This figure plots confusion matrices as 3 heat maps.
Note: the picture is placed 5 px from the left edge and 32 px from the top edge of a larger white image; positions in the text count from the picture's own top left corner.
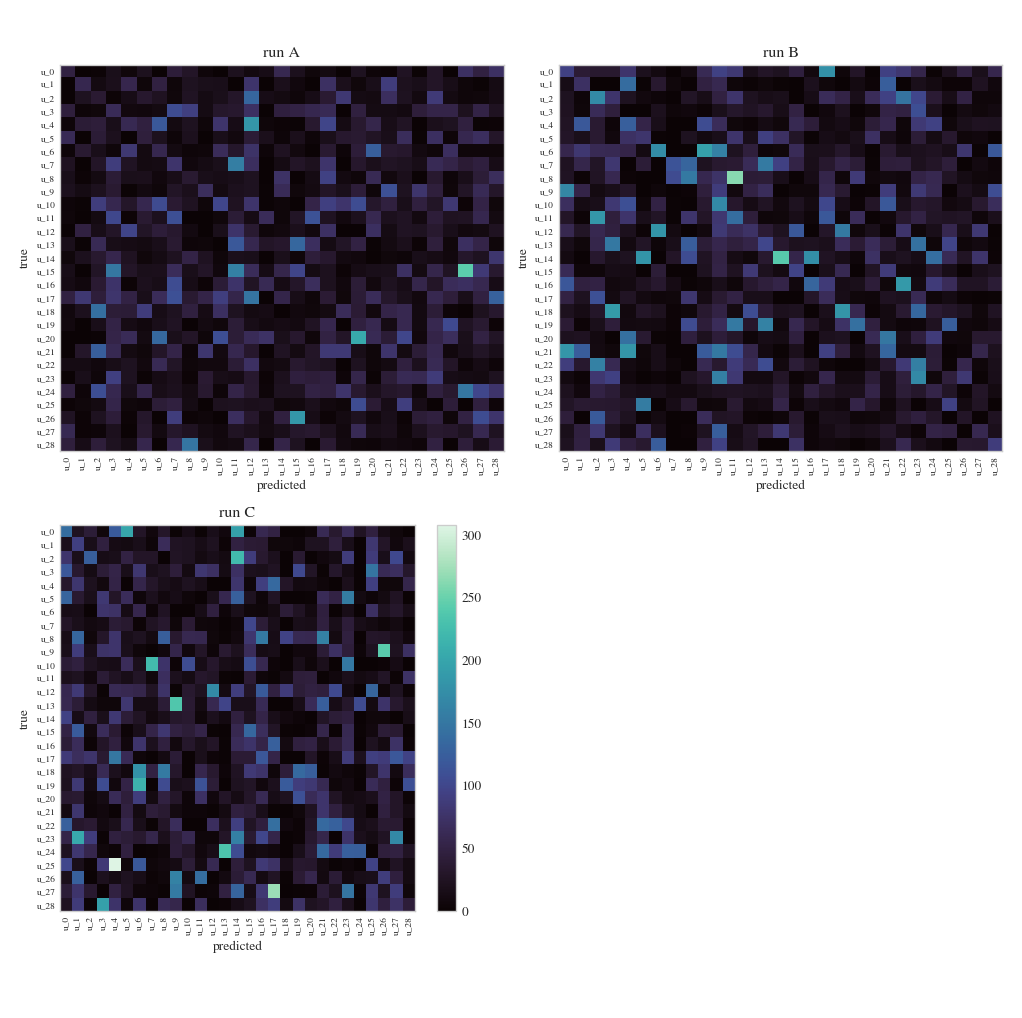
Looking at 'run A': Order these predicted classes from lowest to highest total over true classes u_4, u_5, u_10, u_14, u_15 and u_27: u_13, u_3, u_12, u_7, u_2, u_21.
u_13, u_21, u_7, u_2, u_3, u_12
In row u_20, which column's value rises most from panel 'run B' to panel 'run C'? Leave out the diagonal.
u_19
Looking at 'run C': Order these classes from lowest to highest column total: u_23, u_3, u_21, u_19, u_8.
u_19, u_3, u_8, u_21, u_23
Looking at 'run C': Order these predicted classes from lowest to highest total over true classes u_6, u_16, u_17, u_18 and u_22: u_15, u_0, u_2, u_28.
u_2, u_28, u_15, u_0
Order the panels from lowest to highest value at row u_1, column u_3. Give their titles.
run B, run A, run C
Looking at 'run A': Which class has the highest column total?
u_12
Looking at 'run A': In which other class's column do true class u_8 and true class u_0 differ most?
u_17
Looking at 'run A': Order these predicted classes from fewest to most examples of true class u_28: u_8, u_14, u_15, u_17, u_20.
u_20, u_15, u_17, u_14, u_8
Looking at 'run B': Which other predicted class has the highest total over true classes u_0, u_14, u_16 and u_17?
u_22
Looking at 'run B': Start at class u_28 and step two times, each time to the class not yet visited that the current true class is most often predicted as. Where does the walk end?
u_9
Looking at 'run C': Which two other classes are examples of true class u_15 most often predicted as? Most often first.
u_1, u_8
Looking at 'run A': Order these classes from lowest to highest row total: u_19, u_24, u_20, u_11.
u_19, u_11, u_24, u_20
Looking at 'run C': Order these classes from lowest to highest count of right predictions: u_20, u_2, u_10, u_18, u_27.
u_18, u_20, u_27, u_10, u_2
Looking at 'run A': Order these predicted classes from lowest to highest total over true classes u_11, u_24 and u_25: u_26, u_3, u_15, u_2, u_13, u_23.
u_23, u_15, u_13, u_2, u_26, u_3
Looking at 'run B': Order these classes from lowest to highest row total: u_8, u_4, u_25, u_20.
u_25, u_20, u_4, u_8
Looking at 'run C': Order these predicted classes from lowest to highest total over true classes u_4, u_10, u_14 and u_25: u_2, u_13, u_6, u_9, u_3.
u_13, u_9, u_2, u_3, u_6
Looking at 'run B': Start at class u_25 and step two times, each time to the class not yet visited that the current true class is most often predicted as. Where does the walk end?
u_13
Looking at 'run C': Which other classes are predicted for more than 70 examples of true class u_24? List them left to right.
u_1, u_13, u_14, u_21, u_22, u_23
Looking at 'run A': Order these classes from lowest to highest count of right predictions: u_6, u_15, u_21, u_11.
u_11, u_6, u_21, u_15
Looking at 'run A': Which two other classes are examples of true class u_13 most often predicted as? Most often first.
u_15, u_11
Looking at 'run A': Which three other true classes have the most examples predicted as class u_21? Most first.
u_9, u_1, u_2
